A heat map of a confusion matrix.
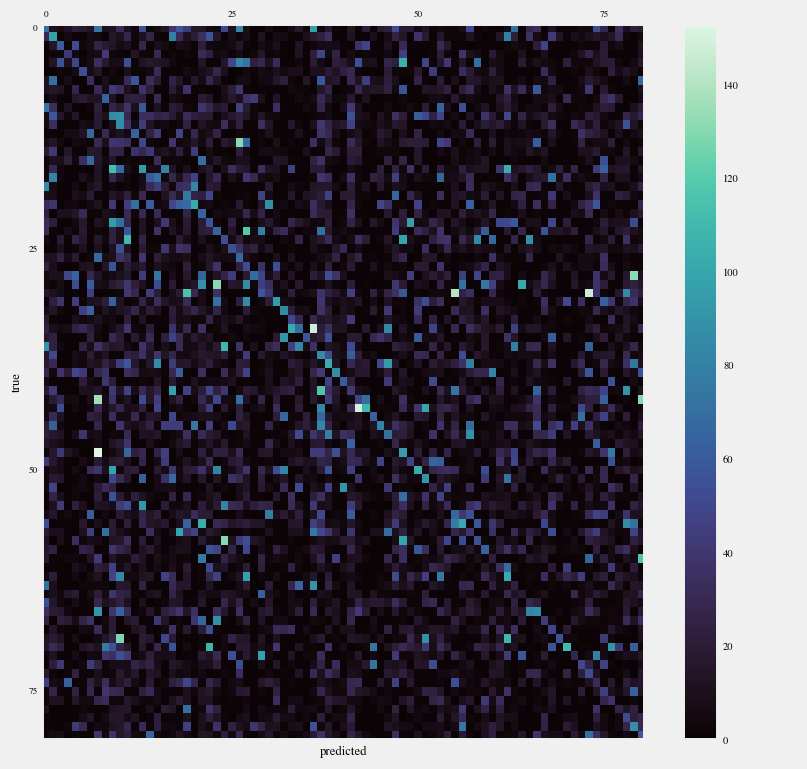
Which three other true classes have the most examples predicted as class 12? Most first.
20, 6, 14
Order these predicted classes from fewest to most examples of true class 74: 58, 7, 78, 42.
58, 7, 78, 42
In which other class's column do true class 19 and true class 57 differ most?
18
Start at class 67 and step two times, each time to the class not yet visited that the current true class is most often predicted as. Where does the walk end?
27
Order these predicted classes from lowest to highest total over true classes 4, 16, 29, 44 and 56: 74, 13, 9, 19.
19, 74, 13, 9
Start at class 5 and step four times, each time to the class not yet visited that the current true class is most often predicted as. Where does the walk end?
59
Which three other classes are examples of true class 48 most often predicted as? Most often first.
7, 76, 11
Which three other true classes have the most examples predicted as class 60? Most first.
39, 24, 29
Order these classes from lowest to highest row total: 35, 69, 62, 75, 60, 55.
75, 60, 69, 35, 55, 62
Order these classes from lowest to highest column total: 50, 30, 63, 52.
30, 52, 63, 50
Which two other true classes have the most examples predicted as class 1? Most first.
17, 6
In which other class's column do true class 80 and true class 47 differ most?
73
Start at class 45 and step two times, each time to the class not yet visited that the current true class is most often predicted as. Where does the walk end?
41
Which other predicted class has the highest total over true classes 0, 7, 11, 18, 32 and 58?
24
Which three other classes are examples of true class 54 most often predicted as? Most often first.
13, 24, 11
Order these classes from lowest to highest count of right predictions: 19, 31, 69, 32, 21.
69, 21, 19, 32, 31
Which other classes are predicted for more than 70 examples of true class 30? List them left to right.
19, 55, 73, 78
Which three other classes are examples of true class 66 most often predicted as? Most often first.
7, 65, 10
